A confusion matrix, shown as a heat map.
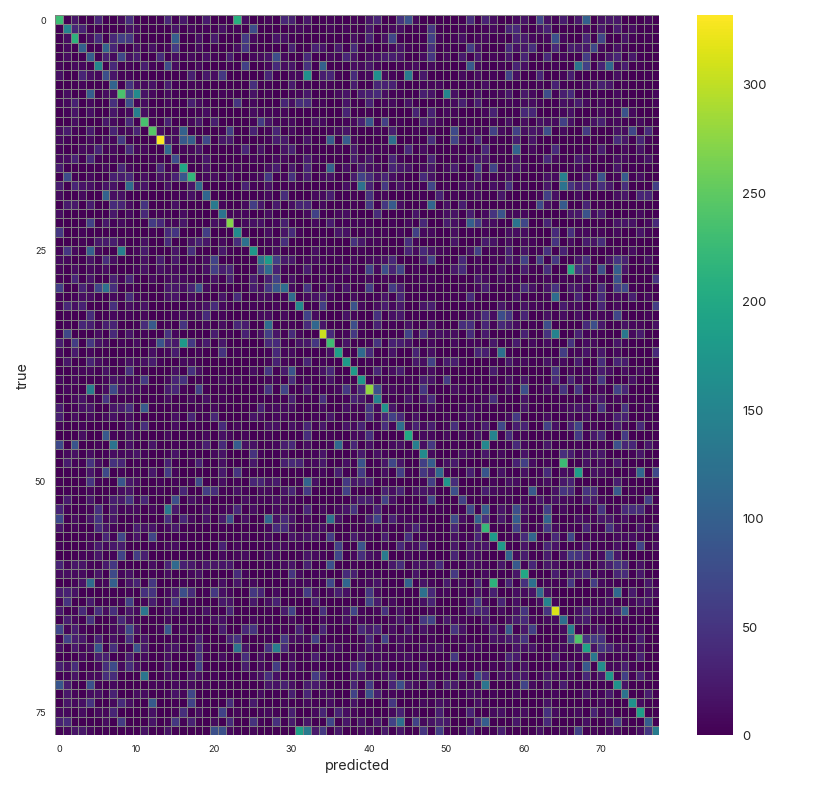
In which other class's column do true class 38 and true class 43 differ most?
30
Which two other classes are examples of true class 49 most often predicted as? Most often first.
67, 75
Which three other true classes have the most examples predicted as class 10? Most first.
8, 68, 58
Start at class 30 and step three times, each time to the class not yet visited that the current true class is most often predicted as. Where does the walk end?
40
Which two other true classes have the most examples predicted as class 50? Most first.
8, 39
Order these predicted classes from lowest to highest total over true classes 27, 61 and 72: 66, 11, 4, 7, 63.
11, 63, 7, 4, 66
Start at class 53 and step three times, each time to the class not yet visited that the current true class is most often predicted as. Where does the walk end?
15
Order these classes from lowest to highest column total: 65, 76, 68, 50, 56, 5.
76, 50, 5, 56, 65, 68
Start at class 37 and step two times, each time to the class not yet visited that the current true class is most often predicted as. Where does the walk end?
65
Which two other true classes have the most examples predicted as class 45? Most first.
6, 61
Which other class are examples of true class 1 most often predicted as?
25
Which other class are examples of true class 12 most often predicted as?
16
